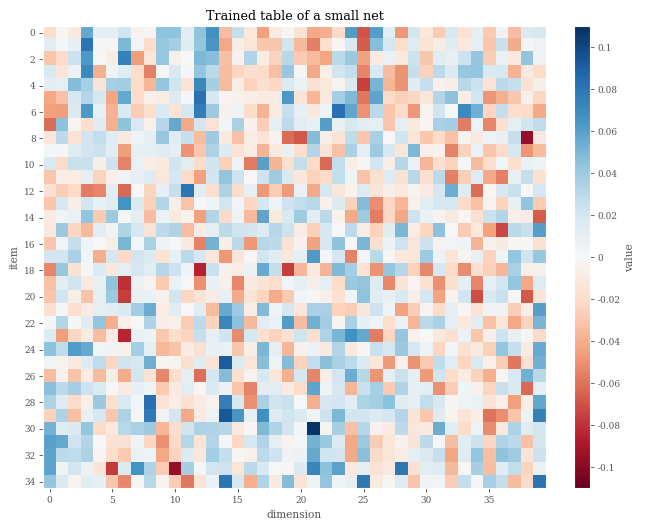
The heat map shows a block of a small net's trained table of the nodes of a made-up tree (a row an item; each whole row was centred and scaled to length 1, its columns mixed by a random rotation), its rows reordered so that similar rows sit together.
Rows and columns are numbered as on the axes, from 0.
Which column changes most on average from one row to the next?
6
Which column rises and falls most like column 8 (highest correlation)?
14
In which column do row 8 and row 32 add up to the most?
21
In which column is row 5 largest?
12
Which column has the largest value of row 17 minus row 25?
37
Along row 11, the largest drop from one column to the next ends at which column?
32
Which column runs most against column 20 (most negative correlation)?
4
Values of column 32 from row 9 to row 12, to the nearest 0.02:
-0.06 -0.02 -0.06 0.06
